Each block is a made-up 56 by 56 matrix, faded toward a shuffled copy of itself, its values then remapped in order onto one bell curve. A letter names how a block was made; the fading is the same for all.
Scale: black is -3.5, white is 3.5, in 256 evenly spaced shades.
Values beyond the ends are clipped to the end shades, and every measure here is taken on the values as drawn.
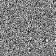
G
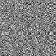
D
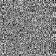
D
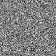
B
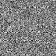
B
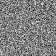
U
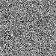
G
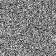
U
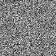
G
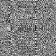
D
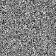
G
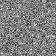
B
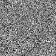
G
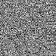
B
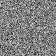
U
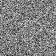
U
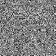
B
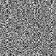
D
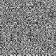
B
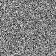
U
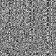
D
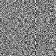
D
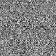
B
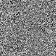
G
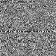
B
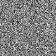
G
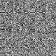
B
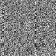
D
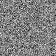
U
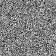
U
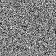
U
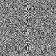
D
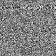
B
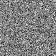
U
